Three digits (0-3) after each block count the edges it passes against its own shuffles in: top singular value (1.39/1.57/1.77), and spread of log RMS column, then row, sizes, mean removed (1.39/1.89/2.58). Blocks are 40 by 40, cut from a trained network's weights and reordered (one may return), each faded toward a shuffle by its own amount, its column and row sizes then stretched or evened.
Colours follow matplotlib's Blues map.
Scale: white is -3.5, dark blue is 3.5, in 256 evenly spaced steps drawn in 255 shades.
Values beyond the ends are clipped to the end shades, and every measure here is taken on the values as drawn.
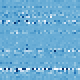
3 0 3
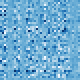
0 3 2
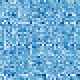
2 0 2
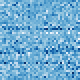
2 2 2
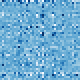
1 2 2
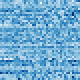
3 0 2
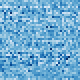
1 0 2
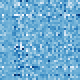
0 2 2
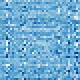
1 2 1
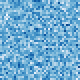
2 1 0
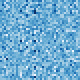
2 1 1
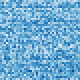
1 0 0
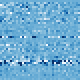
2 0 3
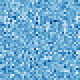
0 1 1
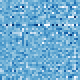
2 1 2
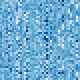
0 3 0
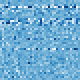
1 0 3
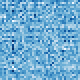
1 1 1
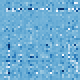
2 2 2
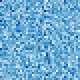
0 1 0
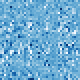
1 2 2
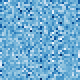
1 2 0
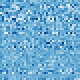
0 0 3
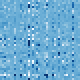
1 3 1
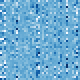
0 3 1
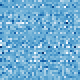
0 0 3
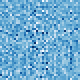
2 2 1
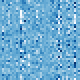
3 3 0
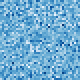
1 0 1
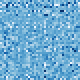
0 1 2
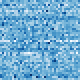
2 0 2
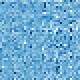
0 2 1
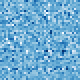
0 1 2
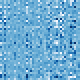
3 3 1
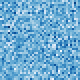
0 0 0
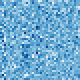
1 2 0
